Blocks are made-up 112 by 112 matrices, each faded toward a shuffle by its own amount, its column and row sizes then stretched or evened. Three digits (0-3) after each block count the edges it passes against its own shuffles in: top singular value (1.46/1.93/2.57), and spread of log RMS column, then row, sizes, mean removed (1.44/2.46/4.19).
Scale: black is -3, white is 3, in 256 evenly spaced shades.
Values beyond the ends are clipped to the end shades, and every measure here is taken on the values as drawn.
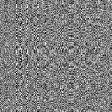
3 2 0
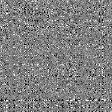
2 2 2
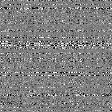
1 1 3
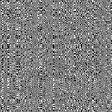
3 2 1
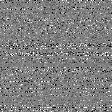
0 0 3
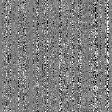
1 3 0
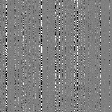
3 3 0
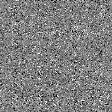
0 1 1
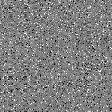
2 0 0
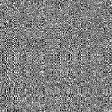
3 2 1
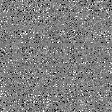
1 1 2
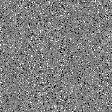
1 1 0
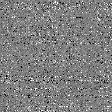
1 1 2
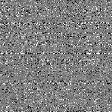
2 0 2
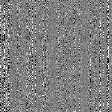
2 3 0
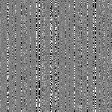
3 3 0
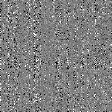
1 2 1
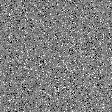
0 1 0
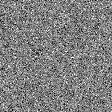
1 0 0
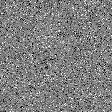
1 0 0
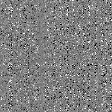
1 2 1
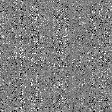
0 2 1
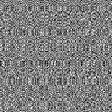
3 0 0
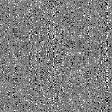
2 2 0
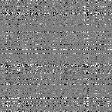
0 2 3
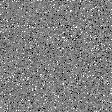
0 0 1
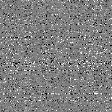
2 1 2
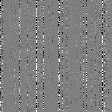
3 3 0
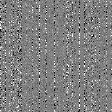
1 3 0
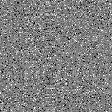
2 0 0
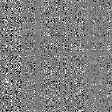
0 3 2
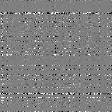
1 2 3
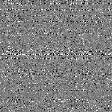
2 1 2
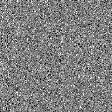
1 1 0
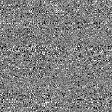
2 1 2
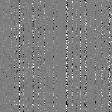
2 3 0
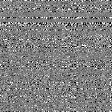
2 1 3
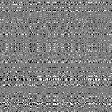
3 1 3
